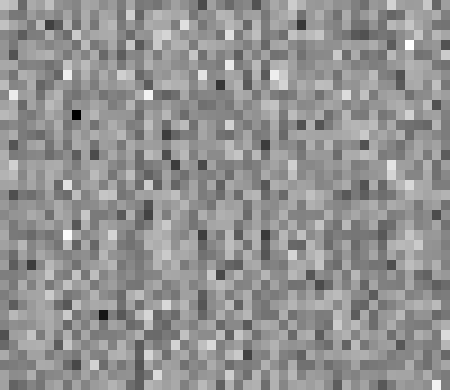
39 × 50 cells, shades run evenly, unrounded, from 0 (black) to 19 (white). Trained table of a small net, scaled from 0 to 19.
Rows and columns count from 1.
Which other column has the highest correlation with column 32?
8
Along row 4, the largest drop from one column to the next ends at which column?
27
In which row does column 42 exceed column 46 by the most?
13
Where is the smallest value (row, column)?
12, 9
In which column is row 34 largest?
50
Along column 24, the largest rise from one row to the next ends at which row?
35
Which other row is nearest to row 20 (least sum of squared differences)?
4
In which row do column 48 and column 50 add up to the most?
34
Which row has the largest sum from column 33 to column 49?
14
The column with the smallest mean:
16
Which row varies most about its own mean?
24
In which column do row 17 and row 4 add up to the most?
33
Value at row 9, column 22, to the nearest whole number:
10
